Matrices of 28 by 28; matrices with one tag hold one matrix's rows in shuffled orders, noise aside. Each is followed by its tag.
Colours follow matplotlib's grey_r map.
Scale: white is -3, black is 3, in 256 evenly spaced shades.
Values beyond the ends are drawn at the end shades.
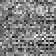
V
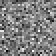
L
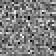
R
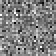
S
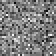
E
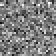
L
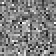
E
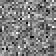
E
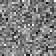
E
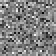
S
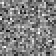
L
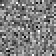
L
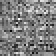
V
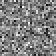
E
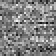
V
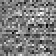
V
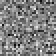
S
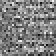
V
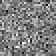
E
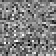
R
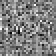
S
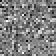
R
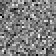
L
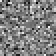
L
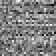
V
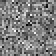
E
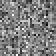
E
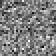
R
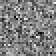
S
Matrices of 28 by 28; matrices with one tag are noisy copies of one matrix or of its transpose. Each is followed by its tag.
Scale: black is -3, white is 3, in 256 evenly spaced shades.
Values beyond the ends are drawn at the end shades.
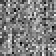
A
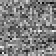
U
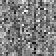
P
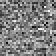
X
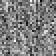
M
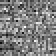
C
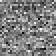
X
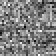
U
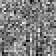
U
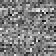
A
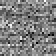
P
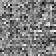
U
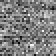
M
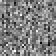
X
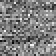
M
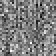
M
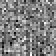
U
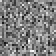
X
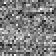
A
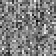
M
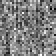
M
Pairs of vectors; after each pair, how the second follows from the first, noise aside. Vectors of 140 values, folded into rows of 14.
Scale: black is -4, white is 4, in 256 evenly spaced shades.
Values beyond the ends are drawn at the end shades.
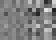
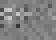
reversed, partly zeroed.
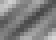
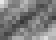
reversed.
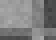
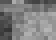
reversed.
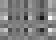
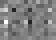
reversed, partly zeroed.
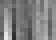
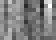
reversed.
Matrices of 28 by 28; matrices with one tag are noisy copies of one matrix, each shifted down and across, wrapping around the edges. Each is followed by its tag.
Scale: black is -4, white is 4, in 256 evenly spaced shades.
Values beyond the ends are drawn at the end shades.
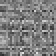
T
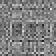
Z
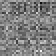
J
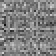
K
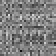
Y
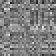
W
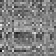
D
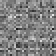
T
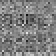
J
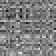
K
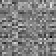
W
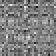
K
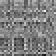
Z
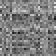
D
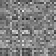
J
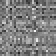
K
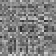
W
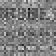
J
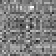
K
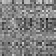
J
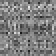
Y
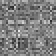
J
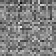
T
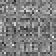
Y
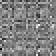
T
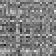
K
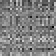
Y
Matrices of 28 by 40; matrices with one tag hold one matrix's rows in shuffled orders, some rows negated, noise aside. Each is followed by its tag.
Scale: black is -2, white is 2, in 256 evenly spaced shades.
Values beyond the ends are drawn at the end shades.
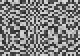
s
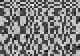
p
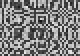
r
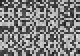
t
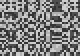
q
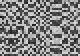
q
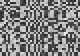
s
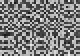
t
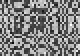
r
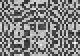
r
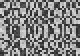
p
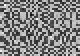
p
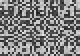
t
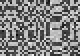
q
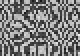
r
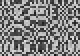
r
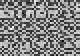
t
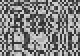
r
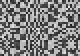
s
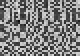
p
